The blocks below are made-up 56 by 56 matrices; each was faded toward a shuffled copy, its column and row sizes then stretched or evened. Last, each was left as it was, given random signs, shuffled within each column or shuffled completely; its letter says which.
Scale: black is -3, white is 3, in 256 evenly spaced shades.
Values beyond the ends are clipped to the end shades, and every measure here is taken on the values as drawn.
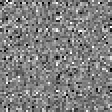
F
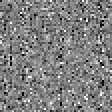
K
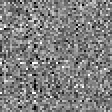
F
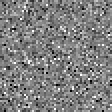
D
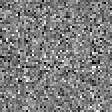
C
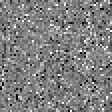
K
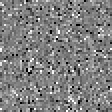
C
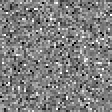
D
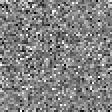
C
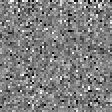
C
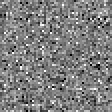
C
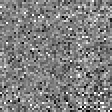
F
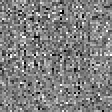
F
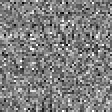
F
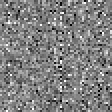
C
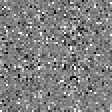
C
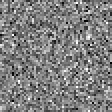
K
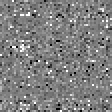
F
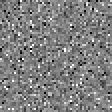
K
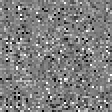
C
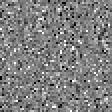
K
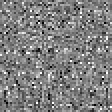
F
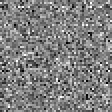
C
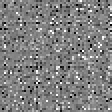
F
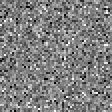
K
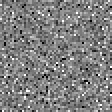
D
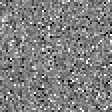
K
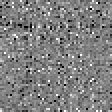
F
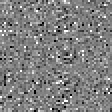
F
